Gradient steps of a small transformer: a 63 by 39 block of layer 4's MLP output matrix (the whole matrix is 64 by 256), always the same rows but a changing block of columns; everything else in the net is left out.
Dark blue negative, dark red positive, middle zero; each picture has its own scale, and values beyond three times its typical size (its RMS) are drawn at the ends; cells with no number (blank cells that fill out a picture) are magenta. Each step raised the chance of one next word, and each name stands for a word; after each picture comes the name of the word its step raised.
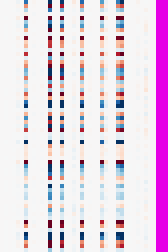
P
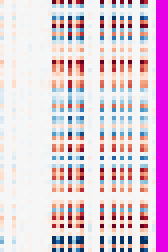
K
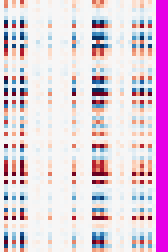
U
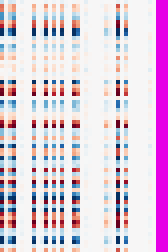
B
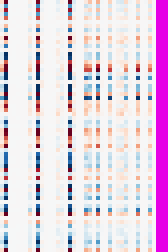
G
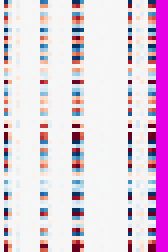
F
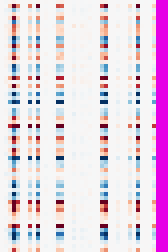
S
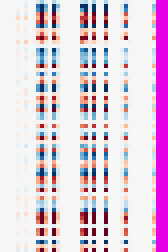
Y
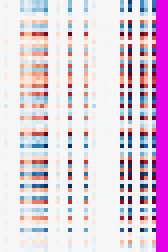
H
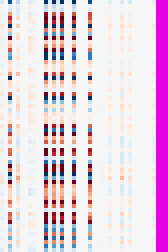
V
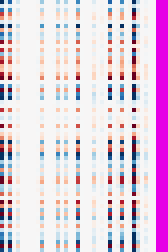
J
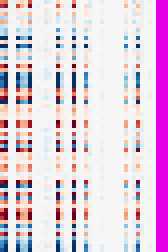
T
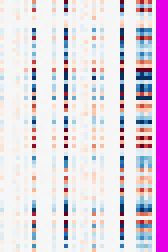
G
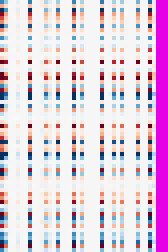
J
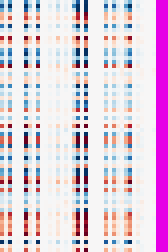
Y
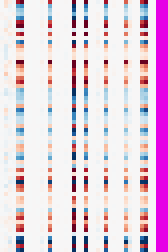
K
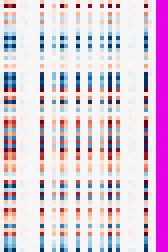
T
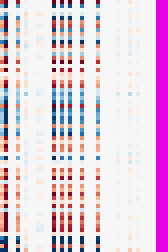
K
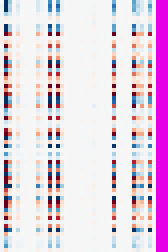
H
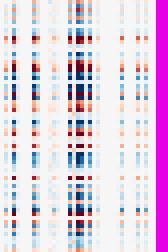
G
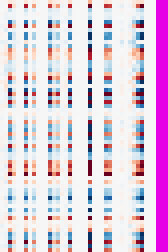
U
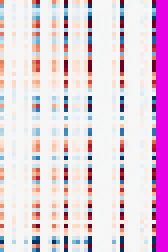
K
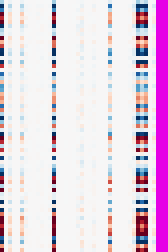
Y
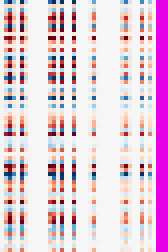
V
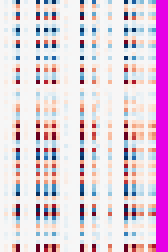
F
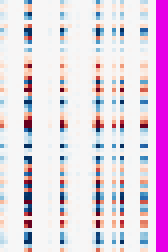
B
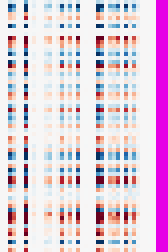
Y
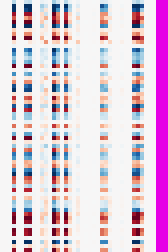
Y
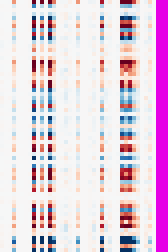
K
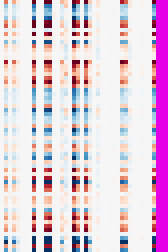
K
